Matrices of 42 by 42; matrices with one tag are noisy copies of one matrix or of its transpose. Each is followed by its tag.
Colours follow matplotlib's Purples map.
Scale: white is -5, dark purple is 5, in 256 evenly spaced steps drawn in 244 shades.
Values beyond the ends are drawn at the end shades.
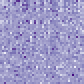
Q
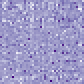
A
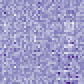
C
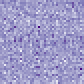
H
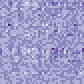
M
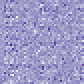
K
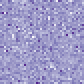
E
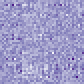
C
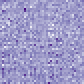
M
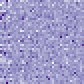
Q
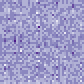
H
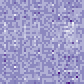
C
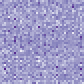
H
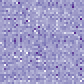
H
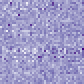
M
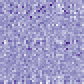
K
